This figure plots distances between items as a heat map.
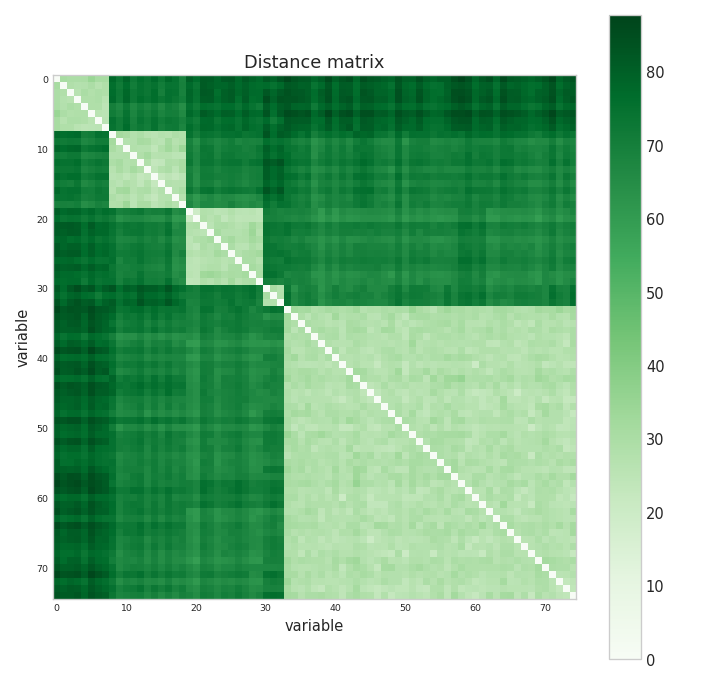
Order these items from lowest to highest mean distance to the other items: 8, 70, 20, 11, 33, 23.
70, 33, 20, 23, 11, 8
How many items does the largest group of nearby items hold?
42
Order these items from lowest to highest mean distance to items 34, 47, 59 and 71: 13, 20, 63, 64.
63, 64, 20, 13
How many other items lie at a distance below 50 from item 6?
7
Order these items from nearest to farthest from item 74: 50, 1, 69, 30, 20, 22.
50, 69, 20, 22, 30, 1
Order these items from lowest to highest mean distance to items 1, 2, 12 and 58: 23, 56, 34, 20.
56, 34, 20, 23
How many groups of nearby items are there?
5
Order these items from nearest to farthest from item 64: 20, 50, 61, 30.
50, 61, 20, 30
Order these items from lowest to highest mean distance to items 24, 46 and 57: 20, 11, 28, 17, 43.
43, 20, 28, 17, 11
